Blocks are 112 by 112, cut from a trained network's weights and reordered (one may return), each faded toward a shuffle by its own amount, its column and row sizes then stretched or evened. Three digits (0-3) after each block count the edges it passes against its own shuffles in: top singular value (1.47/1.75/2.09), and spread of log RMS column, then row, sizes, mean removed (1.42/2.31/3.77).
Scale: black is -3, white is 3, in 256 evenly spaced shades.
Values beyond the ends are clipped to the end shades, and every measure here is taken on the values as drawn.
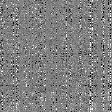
1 3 1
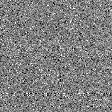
1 0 1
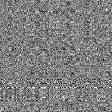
3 0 2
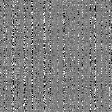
2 3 0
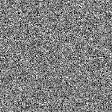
0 1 1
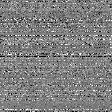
2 0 3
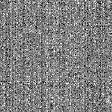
2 1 1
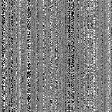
3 3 0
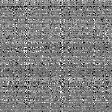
2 2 2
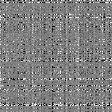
3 2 3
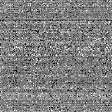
2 1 2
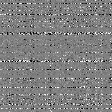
2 1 3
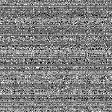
3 0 2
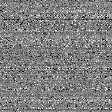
1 0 2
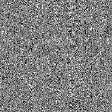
1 2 0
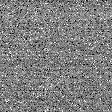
0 0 0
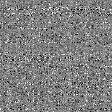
0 0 2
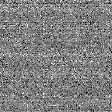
1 1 1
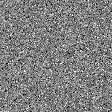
0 0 0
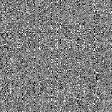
2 2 1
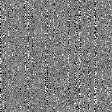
0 3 1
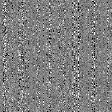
1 3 0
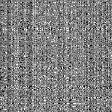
3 0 2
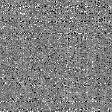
0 1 2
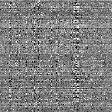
3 2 1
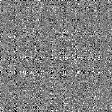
2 2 2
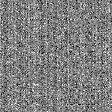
2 0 1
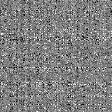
1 1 2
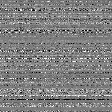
3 0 3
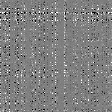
1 3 2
